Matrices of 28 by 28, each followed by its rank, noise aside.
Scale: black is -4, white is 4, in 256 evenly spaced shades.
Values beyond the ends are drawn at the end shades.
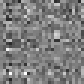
four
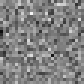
seven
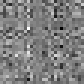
four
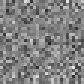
five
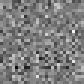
six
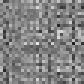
three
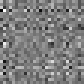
three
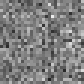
seven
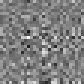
three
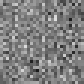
seven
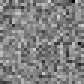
seven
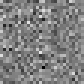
seven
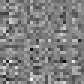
five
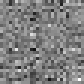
four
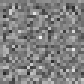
six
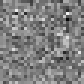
five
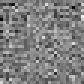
six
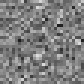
six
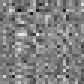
three
